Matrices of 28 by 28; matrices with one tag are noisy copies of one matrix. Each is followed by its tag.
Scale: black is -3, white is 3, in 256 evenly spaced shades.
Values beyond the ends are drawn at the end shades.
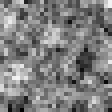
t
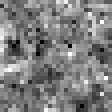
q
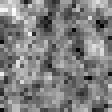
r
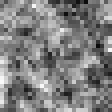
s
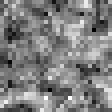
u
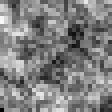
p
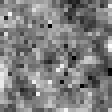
s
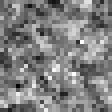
u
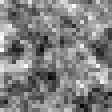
q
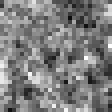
s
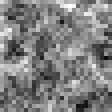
q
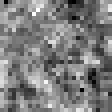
s
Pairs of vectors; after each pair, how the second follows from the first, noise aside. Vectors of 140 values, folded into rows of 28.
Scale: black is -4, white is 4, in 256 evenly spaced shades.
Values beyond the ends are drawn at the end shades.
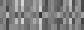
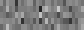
negated, partly zeroed.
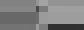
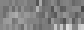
negated, partly zeroed.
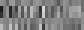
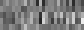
reversed, negated.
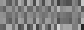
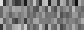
reversed, negated.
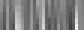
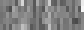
wrapped around, partly zeroed.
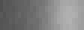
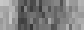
wrapped around.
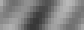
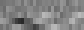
wrapped around, partly zeroed.
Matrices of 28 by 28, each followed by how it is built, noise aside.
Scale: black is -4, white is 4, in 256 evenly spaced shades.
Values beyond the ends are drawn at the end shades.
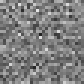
blocks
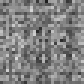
blocks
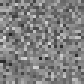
noise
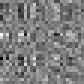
low rank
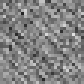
Toeplitz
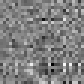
low rank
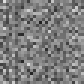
repeating rows
